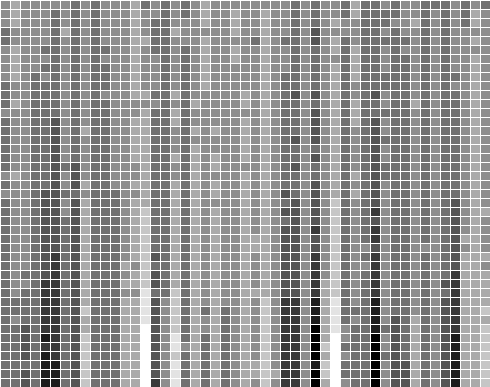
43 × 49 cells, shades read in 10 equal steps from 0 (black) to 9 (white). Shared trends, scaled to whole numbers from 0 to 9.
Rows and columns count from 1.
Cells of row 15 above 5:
9
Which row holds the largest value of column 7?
4
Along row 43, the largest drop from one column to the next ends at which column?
16
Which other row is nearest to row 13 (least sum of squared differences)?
14
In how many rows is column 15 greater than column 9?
30
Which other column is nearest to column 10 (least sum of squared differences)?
43
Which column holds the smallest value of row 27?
38
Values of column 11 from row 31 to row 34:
4 4 4 4
